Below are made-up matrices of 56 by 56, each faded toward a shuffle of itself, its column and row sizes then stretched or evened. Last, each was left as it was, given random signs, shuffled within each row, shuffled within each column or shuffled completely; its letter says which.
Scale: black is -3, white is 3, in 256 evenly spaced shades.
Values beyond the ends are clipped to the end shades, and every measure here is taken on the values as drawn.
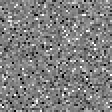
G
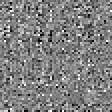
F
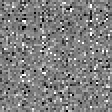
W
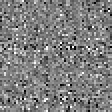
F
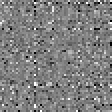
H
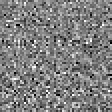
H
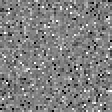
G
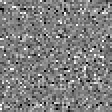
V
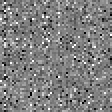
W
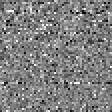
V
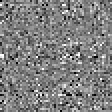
F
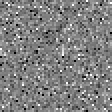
G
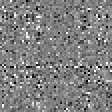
H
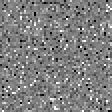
G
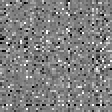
H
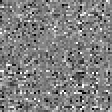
F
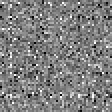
F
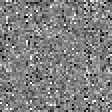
W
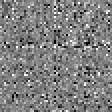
H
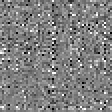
H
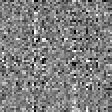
H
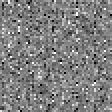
W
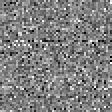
V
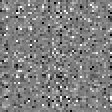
H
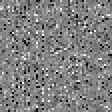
W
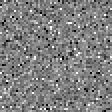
G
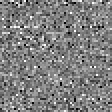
V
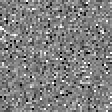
G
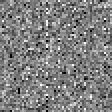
W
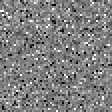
G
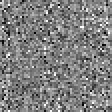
W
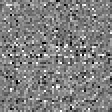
F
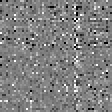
H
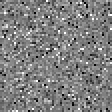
G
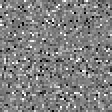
V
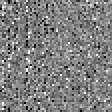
W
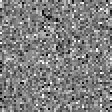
W
